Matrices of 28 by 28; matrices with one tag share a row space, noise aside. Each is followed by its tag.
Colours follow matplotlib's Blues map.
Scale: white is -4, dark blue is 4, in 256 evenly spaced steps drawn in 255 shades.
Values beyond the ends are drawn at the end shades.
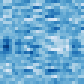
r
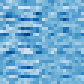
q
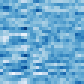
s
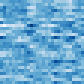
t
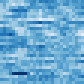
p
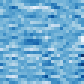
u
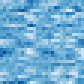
t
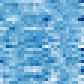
u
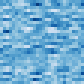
r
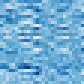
q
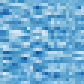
s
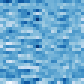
q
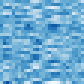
r
